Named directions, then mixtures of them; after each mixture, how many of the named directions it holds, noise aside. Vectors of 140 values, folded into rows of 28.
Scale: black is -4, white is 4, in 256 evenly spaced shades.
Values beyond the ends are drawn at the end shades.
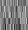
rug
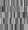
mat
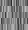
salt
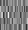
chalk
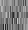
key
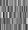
one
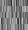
one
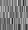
four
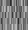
two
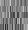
two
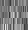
three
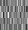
one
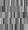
one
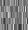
four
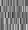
four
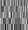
two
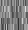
three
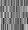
four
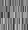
four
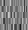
three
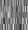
four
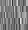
three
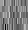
three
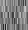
four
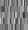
one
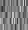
two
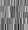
four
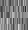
three
